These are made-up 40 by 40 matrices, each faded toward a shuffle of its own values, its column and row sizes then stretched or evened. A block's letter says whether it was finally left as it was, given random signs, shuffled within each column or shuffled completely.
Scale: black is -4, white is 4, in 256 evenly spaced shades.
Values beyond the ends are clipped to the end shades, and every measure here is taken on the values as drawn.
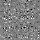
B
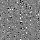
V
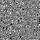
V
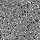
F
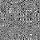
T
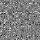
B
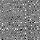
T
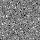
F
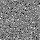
F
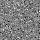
F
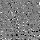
B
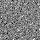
F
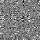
T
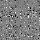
B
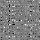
B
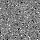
F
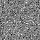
F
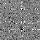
B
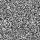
F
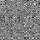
T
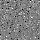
F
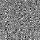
T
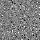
V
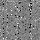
V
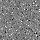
F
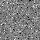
F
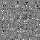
T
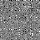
B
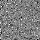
V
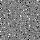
V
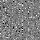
V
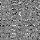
T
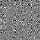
T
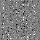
V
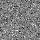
F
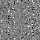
V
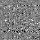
B
